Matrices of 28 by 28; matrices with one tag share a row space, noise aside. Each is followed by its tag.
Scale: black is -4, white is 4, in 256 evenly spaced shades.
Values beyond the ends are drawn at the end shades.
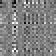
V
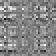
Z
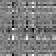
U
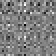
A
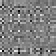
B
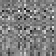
A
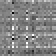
U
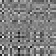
B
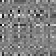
B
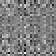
A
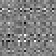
A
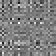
B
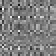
B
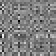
B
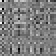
B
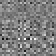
A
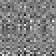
A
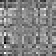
Z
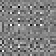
B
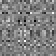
A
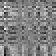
Z
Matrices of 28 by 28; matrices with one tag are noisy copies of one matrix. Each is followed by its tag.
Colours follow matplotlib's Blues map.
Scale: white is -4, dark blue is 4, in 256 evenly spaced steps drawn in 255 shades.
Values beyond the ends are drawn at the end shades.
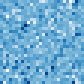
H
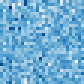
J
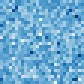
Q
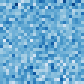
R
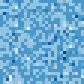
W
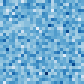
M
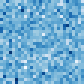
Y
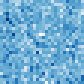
Y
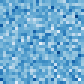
Q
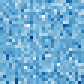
Y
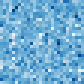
Q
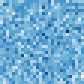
M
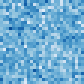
J
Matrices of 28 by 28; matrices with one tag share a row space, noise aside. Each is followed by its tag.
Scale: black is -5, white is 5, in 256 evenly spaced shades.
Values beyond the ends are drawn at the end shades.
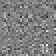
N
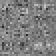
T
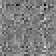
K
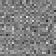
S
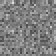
S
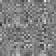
K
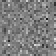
N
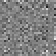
N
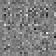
N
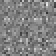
N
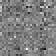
K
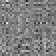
T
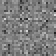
N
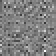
K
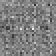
S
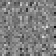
N
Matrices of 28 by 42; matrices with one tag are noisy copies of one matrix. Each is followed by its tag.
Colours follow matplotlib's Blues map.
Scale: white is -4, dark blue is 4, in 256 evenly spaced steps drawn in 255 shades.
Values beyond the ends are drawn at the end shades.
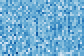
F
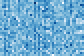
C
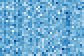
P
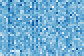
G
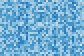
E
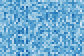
E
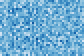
G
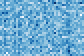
P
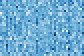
F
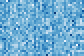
C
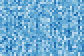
F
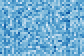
P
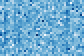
P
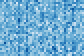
E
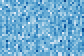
F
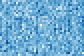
F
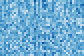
C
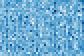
F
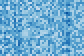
P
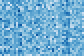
P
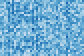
G
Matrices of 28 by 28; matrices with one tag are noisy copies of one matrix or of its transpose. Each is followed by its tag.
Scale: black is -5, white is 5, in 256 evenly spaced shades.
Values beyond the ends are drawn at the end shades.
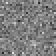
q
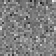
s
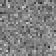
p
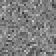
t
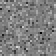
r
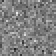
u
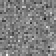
p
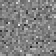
s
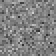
u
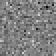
q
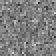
q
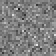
t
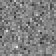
r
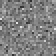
s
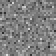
p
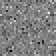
r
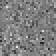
r
